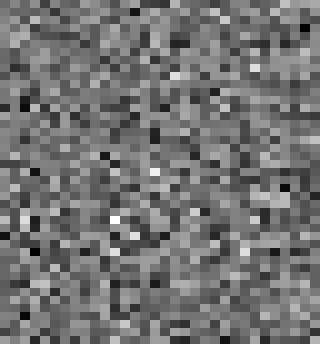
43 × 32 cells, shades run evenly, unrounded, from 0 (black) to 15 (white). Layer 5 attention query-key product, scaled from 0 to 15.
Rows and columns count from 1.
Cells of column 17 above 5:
36
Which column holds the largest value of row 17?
19
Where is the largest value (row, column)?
28, 12
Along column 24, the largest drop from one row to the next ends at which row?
13
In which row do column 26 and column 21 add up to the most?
9
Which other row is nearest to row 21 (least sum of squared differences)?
26
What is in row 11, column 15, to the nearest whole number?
10
